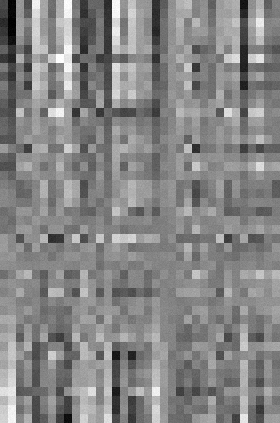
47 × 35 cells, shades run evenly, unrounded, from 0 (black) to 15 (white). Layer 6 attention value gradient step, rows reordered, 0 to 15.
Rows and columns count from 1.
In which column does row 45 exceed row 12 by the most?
2
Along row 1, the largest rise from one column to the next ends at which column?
15
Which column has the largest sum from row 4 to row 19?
9
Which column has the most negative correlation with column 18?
27
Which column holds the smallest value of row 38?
8
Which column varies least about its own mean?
22
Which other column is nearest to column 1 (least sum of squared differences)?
20
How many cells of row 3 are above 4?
31
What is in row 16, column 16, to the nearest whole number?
7
